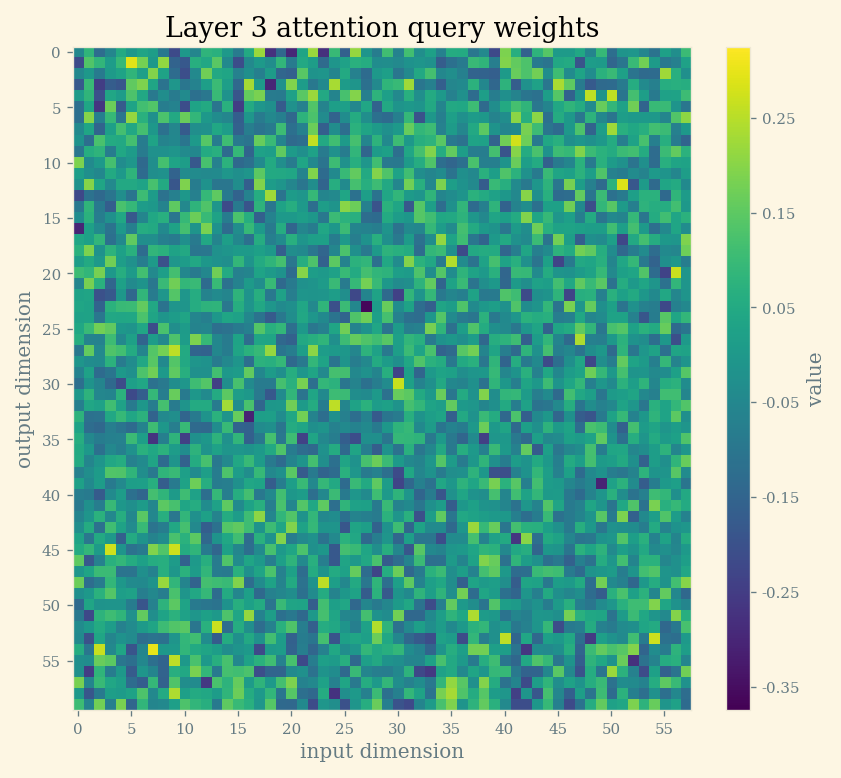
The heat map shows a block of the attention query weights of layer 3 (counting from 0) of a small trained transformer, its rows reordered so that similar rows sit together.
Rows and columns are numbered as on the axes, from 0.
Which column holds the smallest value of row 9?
40
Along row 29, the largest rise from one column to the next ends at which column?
31
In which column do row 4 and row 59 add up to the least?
46
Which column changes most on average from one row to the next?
8
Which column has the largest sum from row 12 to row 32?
1
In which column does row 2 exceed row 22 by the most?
42
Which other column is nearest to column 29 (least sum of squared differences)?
44
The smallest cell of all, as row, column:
23, 27
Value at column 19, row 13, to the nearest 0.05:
-0.1
